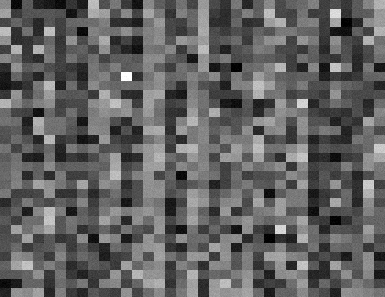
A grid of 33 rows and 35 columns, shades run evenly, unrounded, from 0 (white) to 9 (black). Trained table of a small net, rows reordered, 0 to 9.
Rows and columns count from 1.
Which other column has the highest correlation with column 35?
1
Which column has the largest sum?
30
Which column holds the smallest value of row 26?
26
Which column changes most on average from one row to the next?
31
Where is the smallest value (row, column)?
9, 12
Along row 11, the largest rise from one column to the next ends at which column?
16
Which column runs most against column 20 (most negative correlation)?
19
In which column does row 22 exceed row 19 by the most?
25
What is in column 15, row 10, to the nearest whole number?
4
